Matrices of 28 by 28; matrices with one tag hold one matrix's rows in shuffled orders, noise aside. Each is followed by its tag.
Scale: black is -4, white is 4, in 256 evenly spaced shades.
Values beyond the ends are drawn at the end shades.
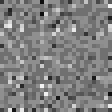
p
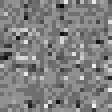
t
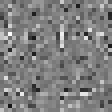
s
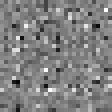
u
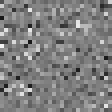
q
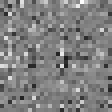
s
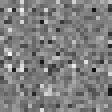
p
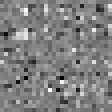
t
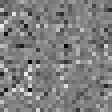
q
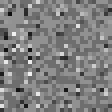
q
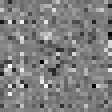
p
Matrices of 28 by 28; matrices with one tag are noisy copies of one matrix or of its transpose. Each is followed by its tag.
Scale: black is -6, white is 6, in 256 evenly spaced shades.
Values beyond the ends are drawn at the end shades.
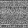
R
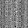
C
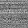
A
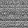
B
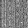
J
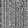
J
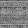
R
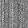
A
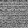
J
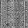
R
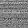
A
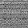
A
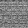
J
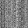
C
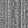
B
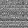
B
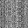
C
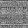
R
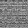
J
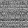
B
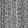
C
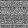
R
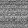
C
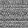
B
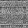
R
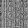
J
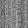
C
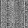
R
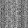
C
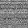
A
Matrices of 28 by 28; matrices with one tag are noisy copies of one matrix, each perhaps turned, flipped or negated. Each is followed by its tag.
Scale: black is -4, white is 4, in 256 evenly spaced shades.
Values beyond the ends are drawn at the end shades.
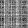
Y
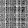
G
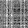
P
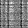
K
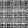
Y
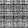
Y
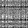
K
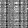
K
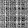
G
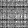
K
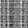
K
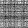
Y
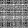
Y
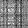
P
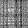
P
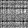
K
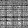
G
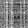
P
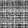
Y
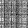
Y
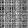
Y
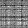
G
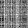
Y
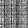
Y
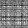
G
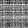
Y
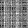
Y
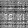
P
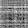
P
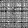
G
